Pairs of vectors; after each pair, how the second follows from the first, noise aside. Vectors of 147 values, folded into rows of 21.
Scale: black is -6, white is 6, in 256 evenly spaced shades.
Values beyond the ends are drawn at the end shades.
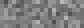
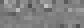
reversed, partly zeroed.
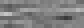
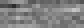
wrapped around, negated.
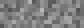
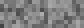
sign-scrambled.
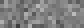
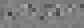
reversed, negated, partly zeroed.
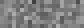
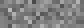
sign-scrambled.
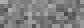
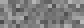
wrapped around, negated.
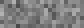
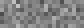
sign-scrambled.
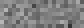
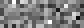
reversed, negated, scaled up.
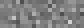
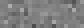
wrapped around, partly zeroed.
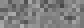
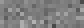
reversed, negated, partly zeroed.
